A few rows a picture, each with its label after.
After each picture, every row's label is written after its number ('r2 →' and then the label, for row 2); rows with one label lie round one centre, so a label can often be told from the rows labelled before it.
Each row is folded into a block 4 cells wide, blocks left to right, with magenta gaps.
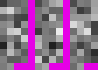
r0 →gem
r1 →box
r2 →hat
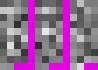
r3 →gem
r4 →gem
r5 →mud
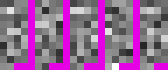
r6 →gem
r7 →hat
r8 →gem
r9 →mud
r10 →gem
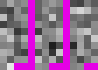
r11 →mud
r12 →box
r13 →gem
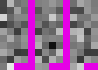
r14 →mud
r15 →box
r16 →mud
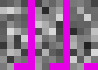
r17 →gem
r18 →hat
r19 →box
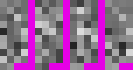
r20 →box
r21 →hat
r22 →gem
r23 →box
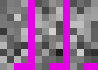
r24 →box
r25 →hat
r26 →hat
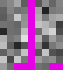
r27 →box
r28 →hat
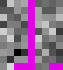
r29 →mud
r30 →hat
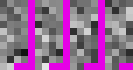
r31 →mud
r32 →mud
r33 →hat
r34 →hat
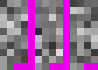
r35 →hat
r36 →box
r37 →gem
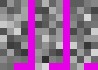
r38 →hat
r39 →mud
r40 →box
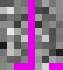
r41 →gem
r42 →mud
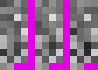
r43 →box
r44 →box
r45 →box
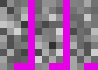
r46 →hat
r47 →box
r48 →box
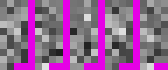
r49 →hat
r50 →mud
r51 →box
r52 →hat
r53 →mud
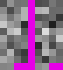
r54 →hat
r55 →gem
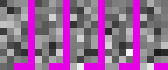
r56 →hat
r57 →box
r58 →mud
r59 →box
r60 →mud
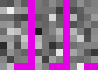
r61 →gem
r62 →box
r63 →mud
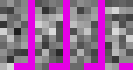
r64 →mud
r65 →hat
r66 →hat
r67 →gem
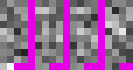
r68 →mud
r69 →gem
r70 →gem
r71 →hat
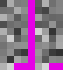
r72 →mud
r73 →mud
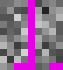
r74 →box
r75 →hat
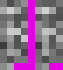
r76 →gem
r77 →gem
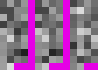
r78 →mud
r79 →mud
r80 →gem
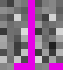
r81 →box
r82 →box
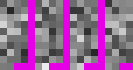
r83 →hat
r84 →mud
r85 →mud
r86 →hat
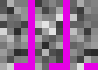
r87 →mud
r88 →hat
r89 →mud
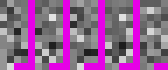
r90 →mud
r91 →box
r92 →mud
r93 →box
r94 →gem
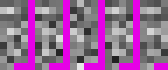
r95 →gem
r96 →gem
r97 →mud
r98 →gem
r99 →gem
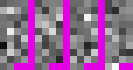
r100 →gem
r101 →hat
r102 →box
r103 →mud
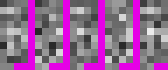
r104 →gem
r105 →box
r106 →gem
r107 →box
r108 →gem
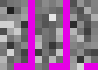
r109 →hat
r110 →box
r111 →mud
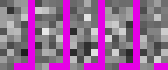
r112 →hat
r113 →gem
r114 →box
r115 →hat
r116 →box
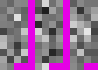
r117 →box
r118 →mud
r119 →hat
